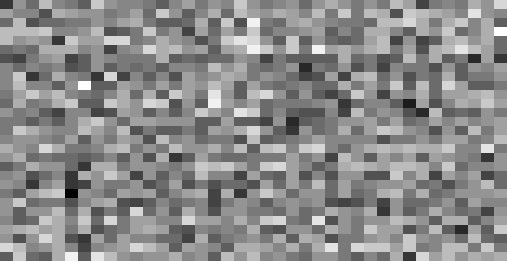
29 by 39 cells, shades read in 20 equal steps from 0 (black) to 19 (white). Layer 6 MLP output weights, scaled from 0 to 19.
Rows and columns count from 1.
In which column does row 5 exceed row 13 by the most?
9
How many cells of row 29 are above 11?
15
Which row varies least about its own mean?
16
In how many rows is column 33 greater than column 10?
13
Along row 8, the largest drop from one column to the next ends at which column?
24
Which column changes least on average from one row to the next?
23
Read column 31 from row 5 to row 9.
5 9 7 10 11
